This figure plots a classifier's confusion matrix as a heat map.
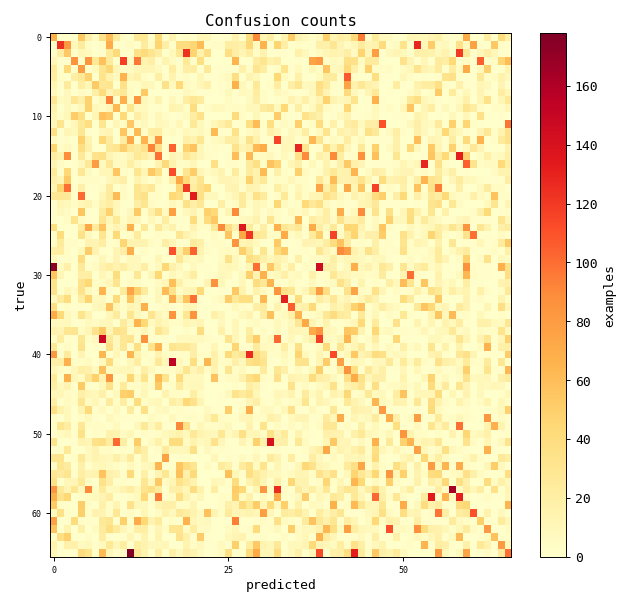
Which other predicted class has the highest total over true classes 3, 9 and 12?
10
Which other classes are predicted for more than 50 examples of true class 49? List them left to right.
18, 58, 63
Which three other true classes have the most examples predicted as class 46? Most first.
19, 58, 2
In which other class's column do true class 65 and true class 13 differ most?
43
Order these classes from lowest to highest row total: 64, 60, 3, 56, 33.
64, 56, 60, 33, 3
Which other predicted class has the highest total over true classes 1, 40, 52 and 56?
28
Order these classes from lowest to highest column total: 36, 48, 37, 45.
45, 48, 36, 37
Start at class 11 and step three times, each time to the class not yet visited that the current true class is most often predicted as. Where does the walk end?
59
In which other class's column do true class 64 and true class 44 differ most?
53
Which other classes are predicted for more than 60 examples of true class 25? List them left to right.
27, 28, 33, 40, 60
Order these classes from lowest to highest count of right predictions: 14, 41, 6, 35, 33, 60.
6, 35, 41, 14, 60, 33
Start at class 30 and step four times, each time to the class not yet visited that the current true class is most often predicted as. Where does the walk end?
35
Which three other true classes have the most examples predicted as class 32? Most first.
57, 13, 38
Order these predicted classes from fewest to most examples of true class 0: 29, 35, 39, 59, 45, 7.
45, 35, 7, 39, 59, 29
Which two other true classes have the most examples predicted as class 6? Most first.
16, 43
